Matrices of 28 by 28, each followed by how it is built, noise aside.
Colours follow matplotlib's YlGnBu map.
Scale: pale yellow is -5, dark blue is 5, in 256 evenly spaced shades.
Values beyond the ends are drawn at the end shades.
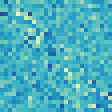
banded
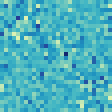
block diagonal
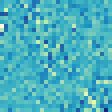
block diagonal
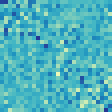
block diagonal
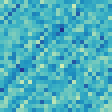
Hankel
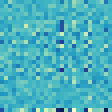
low rank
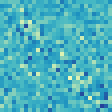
banded
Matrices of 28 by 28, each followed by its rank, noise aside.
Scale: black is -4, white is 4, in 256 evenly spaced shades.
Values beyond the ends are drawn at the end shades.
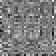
four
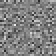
six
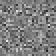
six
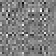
three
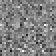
eight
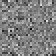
six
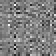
four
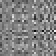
three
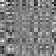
three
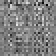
four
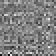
six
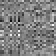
four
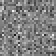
six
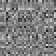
four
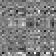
three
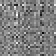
four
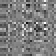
three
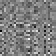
four
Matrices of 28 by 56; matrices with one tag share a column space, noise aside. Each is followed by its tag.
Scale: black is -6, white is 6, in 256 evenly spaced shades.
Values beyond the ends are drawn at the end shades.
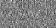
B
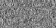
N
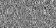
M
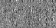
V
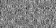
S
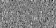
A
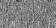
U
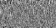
M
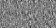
B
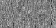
U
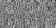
U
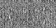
V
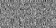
N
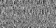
M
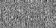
V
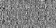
S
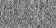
S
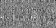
V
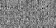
S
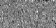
A
